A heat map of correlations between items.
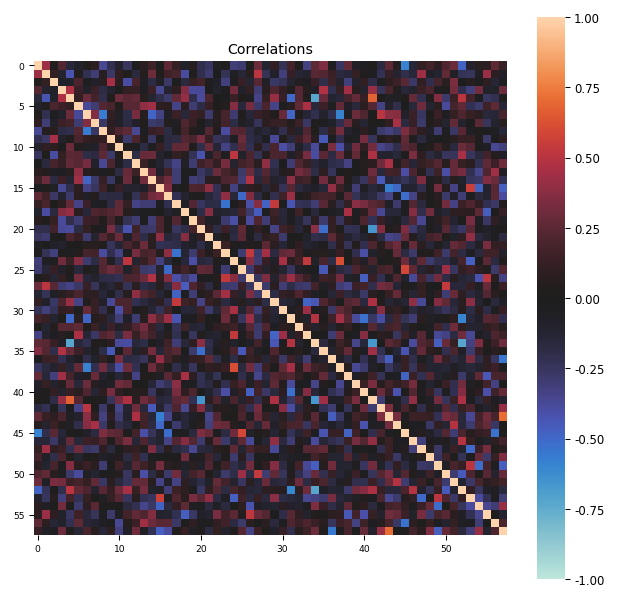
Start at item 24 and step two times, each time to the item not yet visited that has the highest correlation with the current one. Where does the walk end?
31
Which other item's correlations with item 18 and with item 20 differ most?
41
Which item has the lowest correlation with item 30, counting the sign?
10
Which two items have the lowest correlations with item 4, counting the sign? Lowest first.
34, 31
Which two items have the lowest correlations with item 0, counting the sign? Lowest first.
45, 52
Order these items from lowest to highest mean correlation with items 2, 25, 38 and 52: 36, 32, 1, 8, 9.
1, 36, 32, 8, 9
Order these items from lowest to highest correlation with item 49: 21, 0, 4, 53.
0, 21, 4, 53
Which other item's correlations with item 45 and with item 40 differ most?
56
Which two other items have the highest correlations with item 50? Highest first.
27, 25
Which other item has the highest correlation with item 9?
2
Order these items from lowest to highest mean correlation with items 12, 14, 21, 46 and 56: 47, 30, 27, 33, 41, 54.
54, 30, 27, 47, 33, 41
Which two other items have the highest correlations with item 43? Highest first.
57, 12
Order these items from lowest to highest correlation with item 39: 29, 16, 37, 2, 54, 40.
37, 16, 2, 54, 40, 29
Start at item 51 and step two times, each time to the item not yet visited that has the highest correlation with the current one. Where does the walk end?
7
